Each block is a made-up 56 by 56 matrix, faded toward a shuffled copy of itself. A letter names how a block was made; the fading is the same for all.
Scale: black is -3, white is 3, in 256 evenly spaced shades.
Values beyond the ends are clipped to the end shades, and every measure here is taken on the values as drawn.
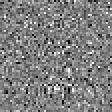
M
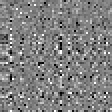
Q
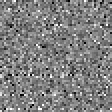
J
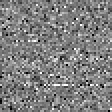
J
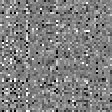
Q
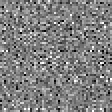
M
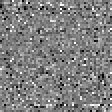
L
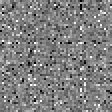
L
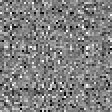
M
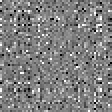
Q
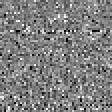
J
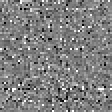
L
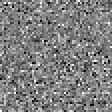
J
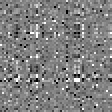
Q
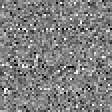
J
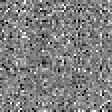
M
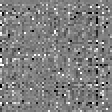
Q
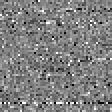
J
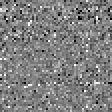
L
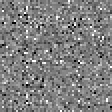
L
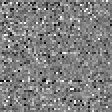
L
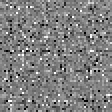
L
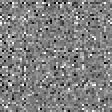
M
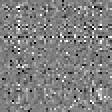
Q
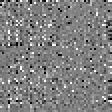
Q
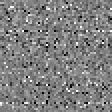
L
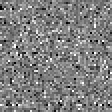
J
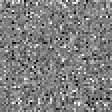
L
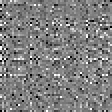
Q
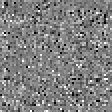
L
